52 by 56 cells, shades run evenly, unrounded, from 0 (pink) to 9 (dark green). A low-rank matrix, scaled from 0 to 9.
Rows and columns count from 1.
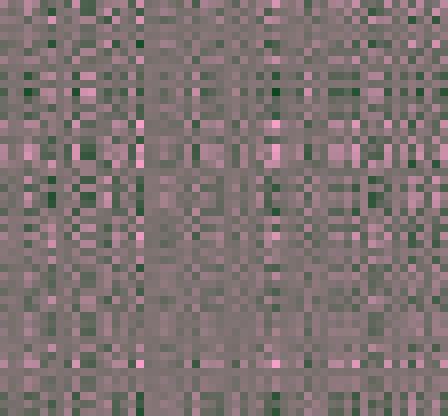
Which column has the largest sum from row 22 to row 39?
18
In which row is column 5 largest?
12
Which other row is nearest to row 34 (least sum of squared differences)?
37
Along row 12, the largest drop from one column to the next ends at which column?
11
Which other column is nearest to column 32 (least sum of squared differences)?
19
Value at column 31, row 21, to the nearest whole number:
3
